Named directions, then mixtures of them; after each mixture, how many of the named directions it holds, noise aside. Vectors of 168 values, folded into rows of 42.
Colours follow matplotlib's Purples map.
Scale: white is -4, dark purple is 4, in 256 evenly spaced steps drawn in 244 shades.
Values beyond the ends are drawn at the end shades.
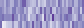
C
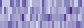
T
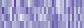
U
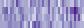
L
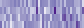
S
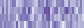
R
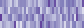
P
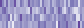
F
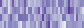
three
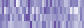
four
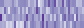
two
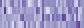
three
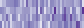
two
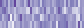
one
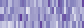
four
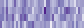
two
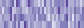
two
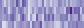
three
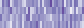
three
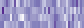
two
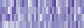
four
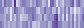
two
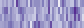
one
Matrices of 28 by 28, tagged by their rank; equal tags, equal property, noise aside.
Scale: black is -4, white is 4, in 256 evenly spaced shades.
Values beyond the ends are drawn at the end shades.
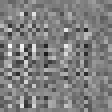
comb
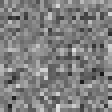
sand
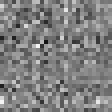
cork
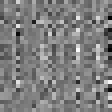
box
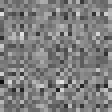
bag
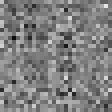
cork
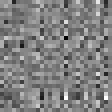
box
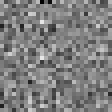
cork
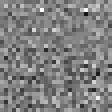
sand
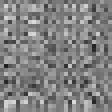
box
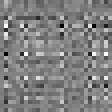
comb
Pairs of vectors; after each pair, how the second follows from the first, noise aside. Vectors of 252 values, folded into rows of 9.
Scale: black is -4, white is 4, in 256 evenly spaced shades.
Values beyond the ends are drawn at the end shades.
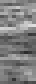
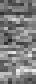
wrapped around.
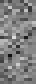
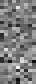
wrapped around.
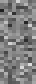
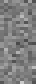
wrapped around, negated, shrunk.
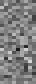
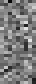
wrapped around.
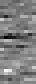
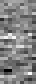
negated.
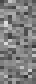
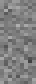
reversed, negated, shrunk.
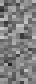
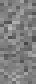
wrapped around, negated, shrunk.
